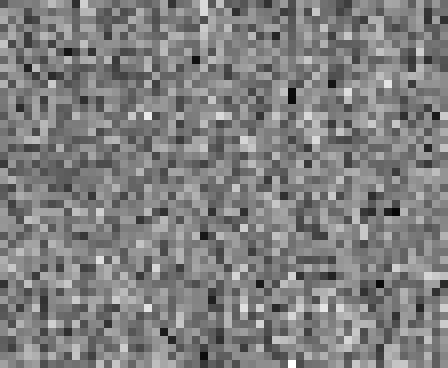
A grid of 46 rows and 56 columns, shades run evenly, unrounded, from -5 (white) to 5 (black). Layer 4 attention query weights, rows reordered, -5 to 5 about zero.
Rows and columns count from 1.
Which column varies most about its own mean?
26
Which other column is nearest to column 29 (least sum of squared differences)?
23
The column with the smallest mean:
41
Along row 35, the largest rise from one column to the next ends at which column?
38
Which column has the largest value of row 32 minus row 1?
28
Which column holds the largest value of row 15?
55
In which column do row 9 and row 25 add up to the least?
53
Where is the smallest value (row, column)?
46, 37
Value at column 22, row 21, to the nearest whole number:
2
